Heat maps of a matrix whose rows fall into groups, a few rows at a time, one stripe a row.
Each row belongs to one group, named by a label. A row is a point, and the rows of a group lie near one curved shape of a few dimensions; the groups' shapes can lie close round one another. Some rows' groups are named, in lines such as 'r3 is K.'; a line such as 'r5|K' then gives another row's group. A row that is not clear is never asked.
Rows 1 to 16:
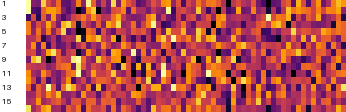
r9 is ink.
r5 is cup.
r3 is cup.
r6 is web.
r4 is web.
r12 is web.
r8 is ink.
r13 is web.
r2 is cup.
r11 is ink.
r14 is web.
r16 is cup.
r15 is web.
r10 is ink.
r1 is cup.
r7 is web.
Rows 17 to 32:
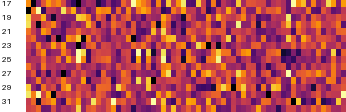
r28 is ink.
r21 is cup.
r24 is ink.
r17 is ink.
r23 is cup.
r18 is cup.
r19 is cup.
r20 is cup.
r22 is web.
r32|web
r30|cup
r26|ink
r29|web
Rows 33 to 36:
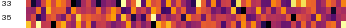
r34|web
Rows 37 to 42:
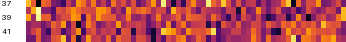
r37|cup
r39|cup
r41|web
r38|cup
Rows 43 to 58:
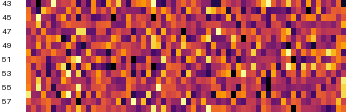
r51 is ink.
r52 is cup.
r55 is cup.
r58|cup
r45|cup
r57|ink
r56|web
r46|cup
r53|web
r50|cup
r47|cup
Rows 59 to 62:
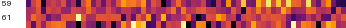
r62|ink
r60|web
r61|ink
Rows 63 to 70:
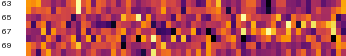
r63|cup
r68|web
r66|cup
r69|ink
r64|cup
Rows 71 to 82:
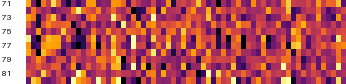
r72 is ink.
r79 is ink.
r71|cup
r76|ink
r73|ink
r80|ink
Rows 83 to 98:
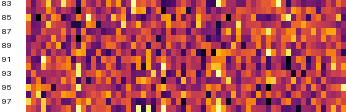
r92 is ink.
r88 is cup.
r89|web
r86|ink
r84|ink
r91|ink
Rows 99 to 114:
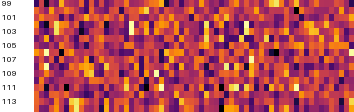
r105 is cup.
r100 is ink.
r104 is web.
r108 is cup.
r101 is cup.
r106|cup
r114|web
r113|web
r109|ink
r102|ink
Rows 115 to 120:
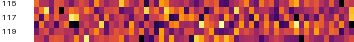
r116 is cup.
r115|ink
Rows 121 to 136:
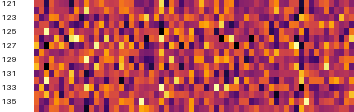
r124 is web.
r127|cup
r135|ink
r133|cup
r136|ink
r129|ink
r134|cup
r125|cup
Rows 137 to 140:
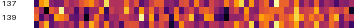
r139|ink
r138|cup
